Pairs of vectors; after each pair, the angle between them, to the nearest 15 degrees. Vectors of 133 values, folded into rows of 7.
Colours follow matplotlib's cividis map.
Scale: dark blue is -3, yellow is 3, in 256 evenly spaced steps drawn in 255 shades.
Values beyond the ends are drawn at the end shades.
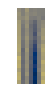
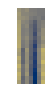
15 degrees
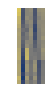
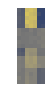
90 degrees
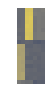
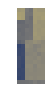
120 degrees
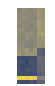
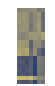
30 degrees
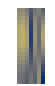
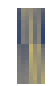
135 degrees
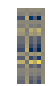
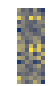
135 degrees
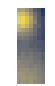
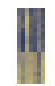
75 degrees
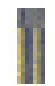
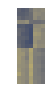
75 degrees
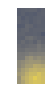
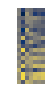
60 degrees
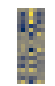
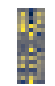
165 degrees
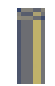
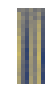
75 degrees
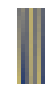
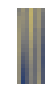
30 degrees
